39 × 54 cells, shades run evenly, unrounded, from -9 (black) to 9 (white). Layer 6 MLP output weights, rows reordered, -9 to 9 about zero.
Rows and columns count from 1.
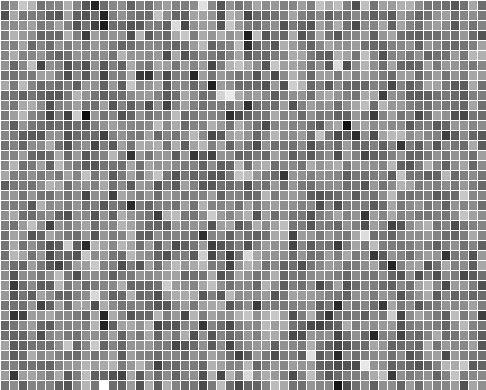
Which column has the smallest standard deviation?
1
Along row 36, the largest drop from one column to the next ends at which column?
36
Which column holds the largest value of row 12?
9
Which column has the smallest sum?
38
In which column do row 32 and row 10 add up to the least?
12
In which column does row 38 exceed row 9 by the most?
24
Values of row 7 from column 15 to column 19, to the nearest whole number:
3 0 -1 3 2
